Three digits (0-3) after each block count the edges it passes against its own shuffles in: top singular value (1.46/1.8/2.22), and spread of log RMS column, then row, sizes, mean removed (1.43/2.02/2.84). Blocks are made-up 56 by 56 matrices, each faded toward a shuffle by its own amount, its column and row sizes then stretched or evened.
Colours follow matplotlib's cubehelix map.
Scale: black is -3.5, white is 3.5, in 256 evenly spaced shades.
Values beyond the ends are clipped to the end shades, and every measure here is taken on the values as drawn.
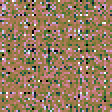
2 2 2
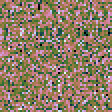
2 1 0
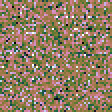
0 0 1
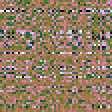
3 1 3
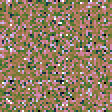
0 2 1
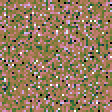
0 0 0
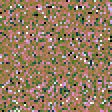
0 0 1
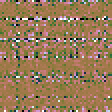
3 1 3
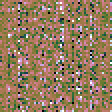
0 3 1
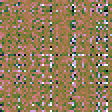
3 3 2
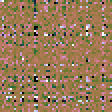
2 2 2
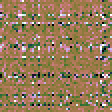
3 2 3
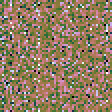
0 2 0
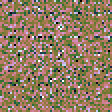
2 1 1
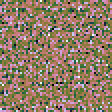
1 0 1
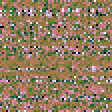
1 0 3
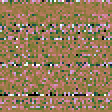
2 0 3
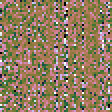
0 3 0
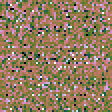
0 1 2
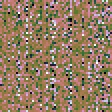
1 3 0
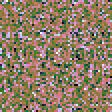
2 0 1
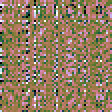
3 3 2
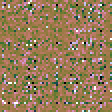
0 2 2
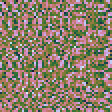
3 0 0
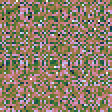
3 0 1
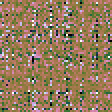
1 3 2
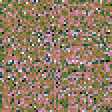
2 0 1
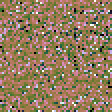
0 0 1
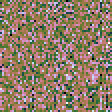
2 2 0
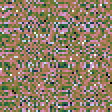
3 0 0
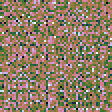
3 0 1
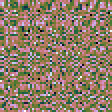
3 1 0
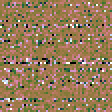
1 0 3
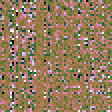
0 3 1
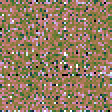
1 1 2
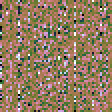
1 3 0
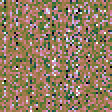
1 3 0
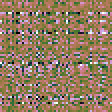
3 2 3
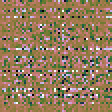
0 2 3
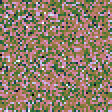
0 0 1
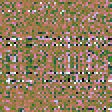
3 1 3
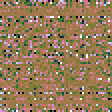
0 2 3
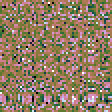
3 1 1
